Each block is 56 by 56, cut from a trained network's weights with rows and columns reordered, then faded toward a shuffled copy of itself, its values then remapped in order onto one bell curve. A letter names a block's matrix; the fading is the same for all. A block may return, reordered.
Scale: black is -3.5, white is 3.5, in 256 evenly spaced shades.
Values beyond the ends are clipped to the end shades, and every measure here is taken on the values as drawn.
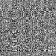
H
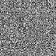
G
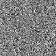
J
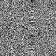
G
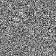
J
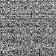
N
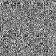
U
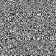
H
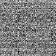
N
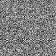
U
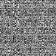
N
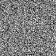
G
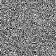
G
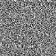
G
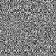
U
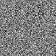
J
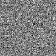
G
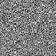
U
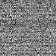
N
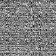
N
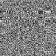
U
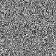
J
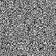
U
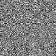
H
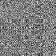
H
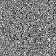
J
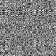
H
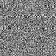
U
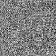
G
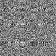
U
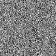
J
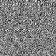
U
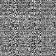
N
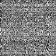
N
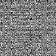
N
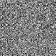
J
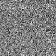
G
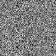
J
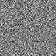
H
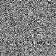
G
